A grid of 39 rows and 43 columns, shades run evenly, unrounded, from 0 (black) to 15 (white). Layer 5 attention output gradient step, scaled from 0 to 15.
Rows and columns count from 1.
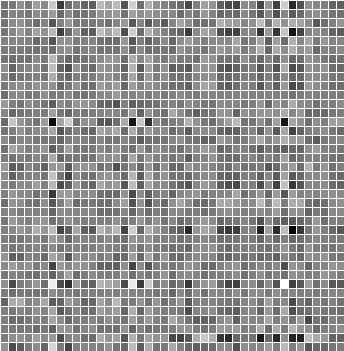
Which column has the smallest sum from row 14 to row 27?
37
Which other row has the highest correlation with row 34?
11
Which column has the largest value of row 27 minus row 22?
7
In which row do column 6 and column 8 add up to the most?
14
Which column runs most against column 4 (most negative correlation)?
31
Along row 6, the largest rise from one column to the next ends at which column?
35
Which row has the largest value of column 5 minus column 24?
26
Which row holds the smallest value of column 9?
32
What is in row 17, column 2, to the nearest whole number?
10
